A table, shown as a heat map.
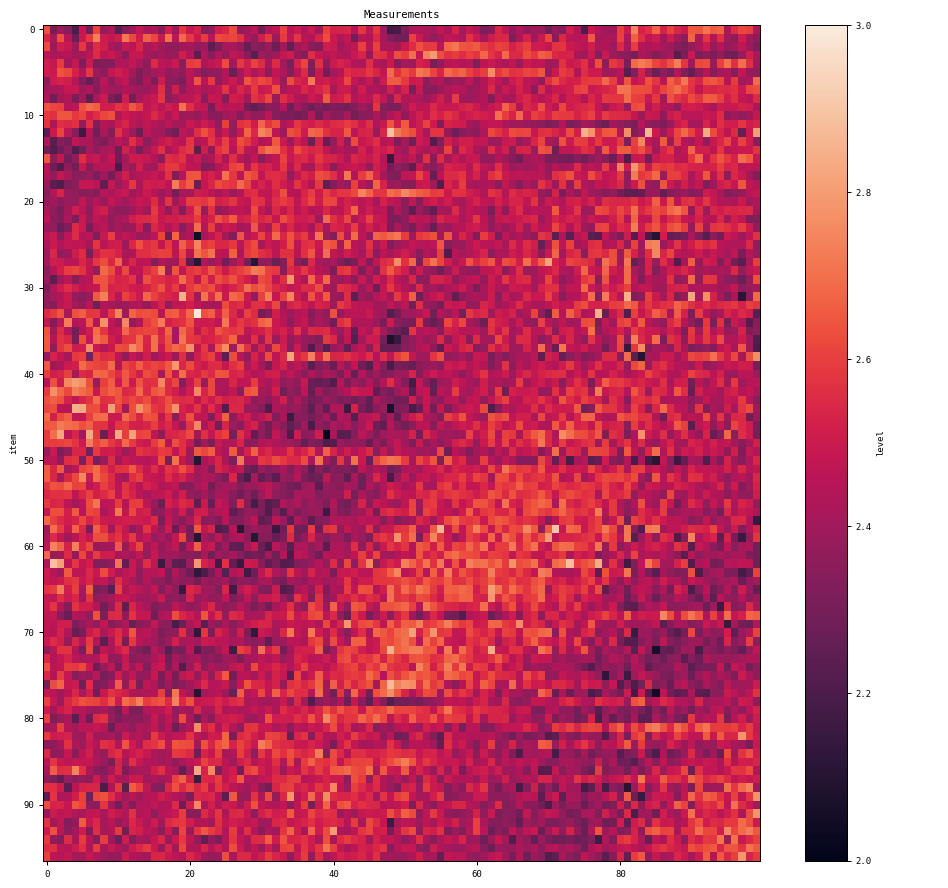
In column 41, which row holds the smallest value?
47
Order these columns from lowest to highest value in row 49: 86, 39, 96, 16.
86, 96, 16, 39
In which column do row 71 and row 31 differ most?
81
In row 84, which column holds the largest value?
38
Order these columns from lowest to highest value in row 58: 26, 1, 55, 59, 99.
26, 99, 59, 1, 55
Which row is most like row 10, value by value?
53
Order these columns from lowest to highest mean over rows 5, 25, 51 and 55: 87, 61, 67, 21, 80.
87, 21, 80, 61, 67
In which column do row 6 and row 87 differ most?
21
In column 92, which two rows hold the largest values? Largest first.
12, 31
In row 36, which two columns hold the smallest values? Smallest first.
48, 49
